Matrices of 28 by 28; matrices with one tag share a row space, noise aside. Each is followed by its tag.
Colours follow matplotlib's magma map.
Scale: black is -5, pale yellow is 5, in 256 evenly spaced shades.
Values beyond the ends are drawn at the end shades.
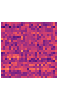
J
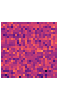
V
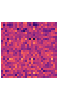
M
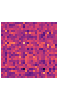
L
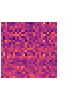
L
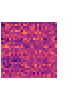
J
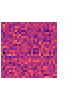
M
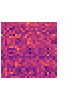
L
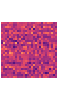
M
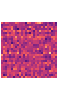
V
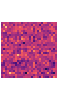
M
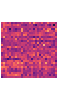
J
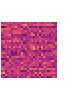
J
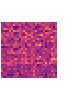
V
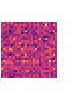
M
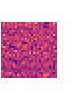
M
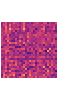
L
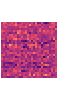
M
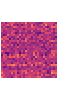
V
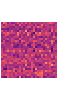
V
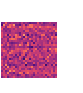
L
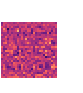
V
